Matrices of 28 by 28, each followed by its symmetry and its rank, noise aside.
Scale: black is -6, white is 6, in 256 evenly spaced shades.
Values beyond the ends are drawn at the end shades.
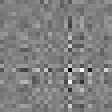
symmetric, rank one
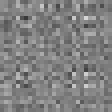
no symmetry, rank three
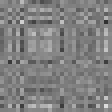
symmetric, rank one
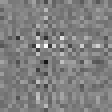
no symmetry, rank two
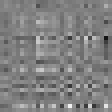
no symmetry, rank two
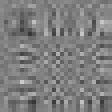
no symmetry, rank two
